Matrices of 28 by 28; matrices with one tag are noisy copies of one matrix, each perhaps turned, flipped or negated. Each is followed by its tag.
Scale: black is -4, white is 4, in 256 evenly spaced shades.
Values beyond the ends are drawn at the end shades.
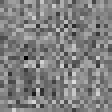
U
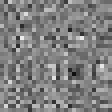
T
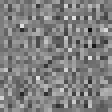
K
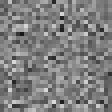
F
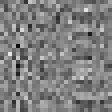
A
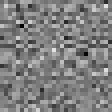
K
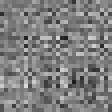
U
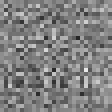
U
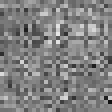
U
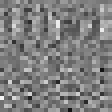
A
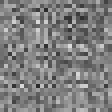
U
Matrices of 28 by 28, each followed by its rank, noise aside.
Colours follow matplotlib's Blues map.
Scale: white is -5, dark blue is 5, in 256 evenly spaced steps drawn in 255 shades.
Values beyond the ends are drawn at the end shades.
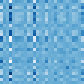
one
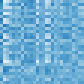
two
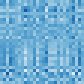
two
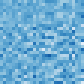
four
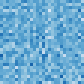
six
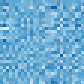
four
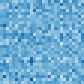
six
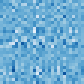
four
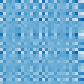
one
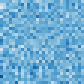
six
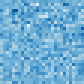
six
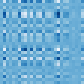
one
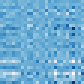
two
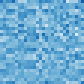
four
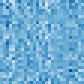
six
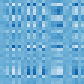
one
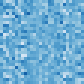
six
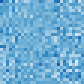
four
